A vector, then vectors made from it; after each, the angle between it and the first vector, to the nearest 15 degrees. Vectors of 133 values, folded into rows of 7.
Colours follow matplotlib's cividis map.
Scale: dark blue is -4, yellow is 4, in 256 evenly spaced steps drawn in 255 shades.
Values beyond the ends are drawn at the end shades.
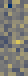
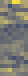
75 degrees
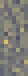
120 degrees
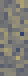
75 degrees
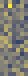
165 degrees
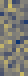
135 degrees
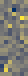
90 degrees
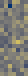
15 degrees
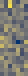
150 degrees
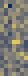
45 degrees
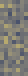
120 degrees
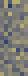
30 degrees
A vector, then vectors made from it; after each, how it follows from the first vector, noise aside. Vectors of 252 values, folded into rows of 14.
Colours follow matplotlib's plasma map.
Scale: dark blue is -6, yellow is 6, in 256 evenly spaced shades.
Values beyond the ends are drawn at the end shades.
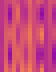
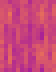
negated, shrunk.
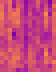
reversed, negated.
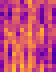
scaled up.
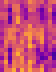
scaled up.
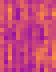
negated.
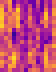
reversed, negated, scaled up.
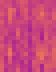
negated, shrunk.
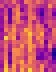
scaled up.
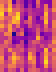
reversed, negated, scaled up.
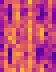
scaled up.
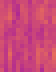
negated, shrunk.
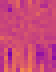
partly zeroed.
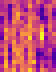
scaled up.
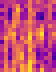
scaled up.
